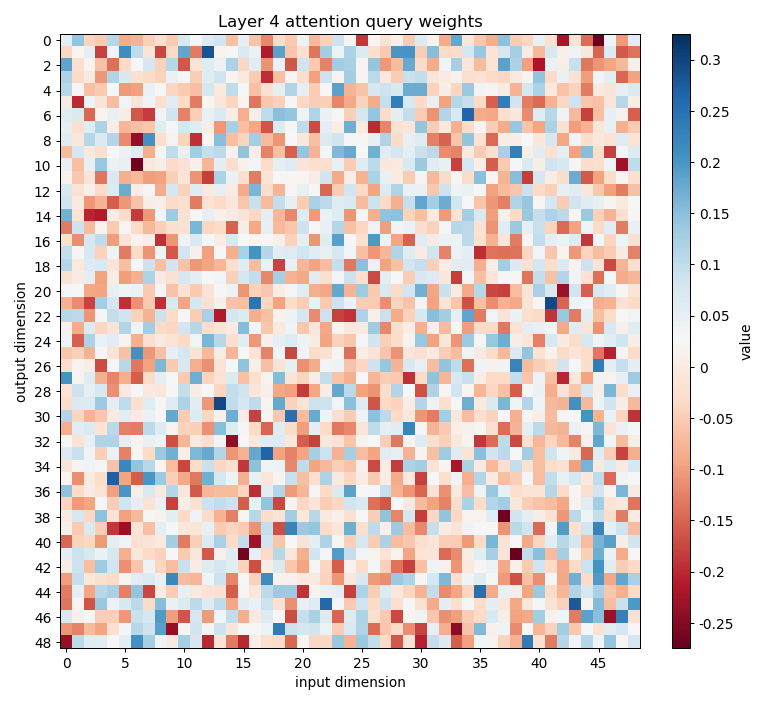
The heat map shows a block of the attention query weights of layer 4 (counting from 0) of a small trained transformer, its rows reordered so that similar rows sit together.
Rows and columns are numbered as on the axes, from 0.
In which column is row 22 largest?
34
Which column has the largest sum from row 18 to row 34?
30
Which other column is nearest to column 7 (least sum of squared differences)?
2
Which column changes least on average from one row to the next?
25
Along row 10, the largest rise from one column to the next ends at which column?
48
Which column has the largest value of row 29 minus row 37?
18
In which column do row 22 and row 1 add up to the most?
12
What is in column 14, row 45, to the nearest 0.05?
-0.1
